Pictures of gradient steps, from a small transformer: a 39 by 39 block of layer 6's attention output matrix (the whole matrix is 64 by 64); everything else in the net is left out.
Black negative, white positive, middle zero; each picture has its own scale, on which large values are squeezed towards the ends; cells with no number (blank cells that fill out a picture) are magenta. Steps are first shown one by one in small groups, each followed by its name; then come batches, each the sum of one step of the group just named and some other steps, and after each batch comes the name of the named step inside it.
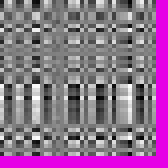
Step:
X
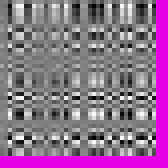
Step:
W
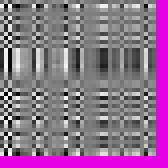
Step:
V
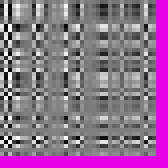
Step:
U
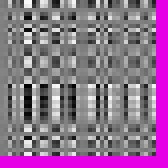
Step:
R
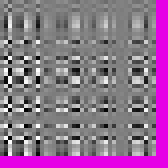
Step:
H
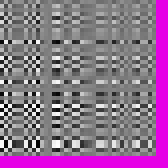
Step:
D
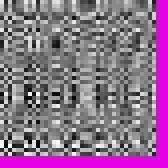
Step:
D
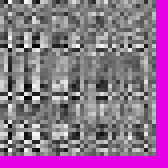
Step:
R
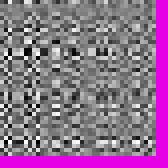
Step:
D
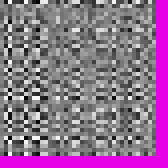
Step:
W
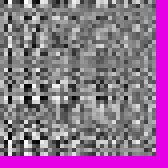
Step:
R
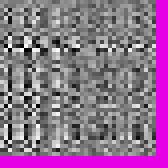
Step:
D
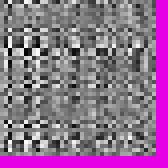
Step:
W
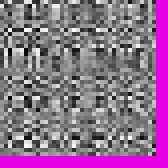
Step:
W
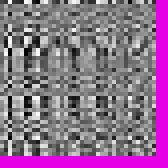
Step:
X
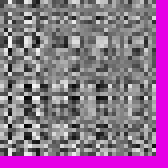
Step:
X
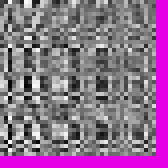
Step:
U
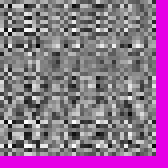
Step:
W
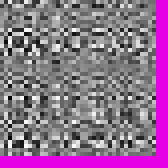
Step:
W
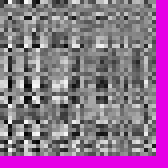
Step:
R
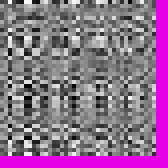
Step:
R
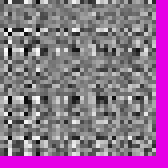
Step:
X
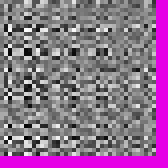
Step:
U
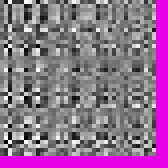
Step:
H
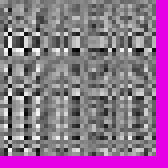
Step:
H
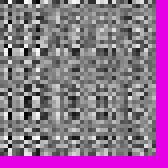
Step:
R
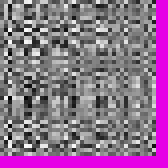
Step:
U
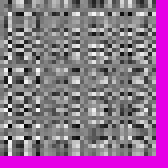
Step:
H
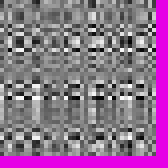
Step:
X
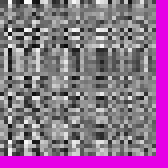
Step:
V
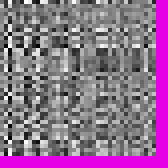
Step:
V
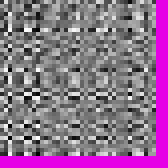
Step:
H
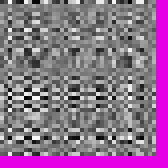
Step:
X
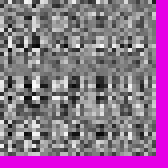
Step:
R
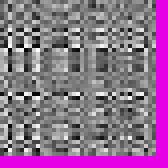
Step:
W
